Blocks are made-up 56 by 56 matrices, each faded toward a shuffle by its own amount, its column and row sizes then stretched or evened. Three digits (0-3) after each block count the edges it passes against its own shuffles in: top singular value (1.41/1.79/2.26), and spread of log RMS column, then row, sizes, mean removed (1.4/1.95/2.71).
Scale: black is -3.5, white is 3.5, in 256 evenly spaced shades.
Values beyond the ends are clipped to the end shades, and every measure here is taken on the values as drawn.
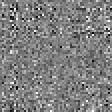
1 2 2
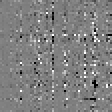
1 3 2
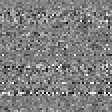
1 0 3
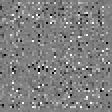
0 2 2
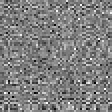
3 0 2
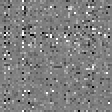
1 2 2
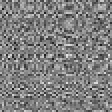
3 0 3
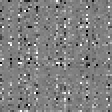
0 3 2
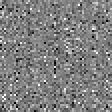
2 2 0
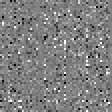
1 2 1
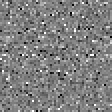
0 0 1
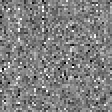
1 1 0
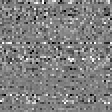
2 0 3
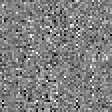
2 2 0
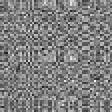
3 0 1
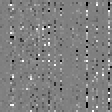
2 3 1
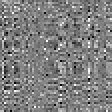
3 2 0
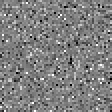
1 0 0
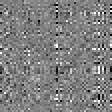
3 3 2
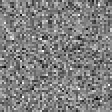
2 1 1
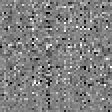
1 2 2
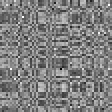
3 2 0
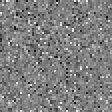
0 1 0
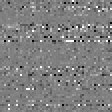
1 1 3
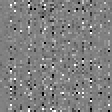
0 3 1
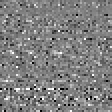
1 0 3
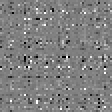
0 2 3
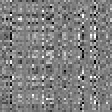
3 3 1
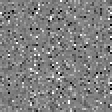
0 2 0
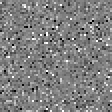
0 0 1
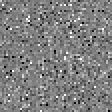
0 1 1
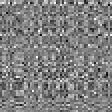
3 0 2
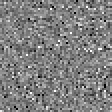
1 0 1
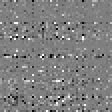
0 2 3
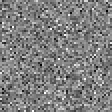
1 0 0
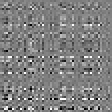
3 3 3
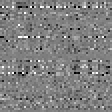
2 0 3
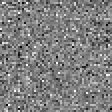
0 1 1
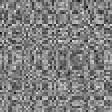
3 0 2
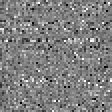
1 0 2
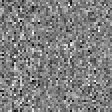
2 2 0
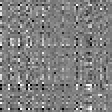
3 3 2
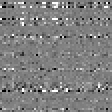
3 1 3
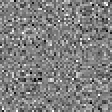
2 0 1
